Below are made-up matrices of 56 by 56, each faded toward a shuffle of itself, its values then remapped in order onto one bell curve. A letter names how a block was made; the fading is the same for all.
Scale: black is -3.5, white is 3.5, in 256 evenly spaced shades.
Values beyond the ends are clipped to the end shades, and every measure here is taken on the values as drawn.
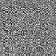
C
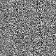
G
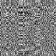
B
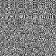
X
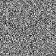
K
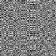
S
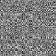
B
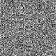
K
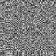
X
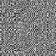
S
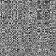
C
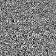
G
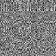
X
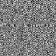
C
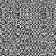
S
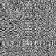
X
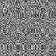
B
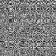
C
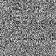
K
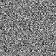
K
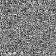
K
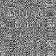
X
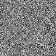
G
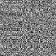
X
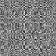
S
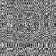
B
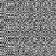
B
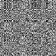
X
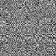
C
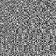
C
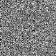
G
